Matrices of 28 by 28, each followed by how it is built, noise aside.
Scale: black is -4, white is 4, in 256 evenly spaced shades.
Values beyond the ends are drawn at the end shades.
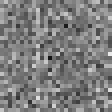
repeating rows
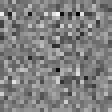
low rank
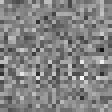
low rank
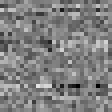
low rank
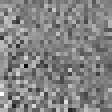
lower triangular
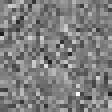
block diagonal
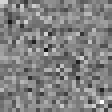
block diagonal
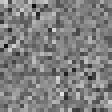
block diagonal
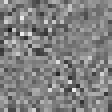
block diagonal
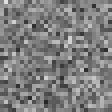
noise
